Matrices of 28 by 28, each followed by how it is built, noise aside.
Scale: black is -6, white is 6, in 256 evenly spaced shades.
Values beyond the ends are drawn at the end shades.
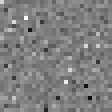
sparse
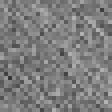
Toeplitz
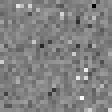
sparse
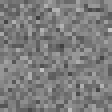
noise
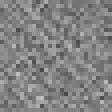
Toeplitz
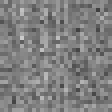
blocks
